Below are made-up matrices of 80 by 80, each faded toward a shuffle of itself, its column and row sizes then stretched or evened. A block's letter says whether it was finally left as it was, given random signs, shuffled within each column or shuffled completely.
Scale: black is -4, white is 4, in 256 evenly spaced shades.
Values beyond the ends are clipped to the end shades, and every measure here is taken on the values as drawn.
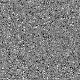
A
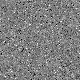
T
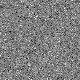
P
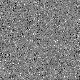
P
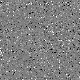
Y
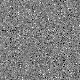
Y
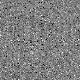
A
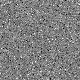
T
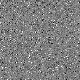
A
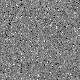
P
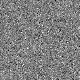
P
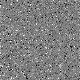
Y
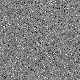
T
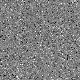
P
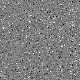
P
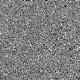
A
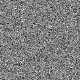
P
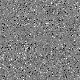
A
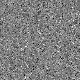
P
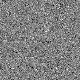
Y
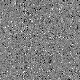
A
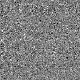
A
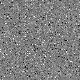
Y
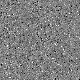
P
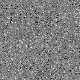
A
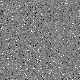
P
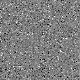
Y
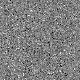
P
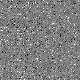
A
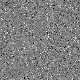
P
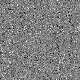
A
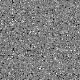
Y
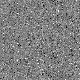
P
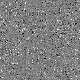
A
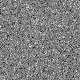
P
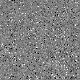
A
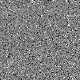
Y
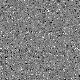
Y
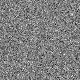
T
